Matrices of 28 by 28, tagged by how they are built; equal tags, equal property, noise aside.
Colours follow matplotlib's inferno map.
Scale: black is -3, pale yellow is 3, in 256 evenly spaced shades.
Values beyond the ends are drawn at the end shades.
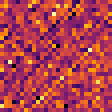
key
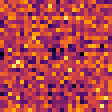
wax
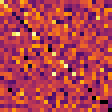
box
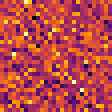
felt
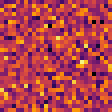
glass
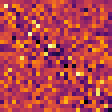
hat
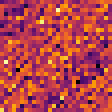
key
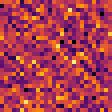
felt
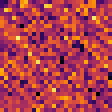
felt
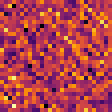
felt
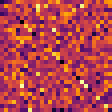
box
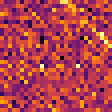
felt
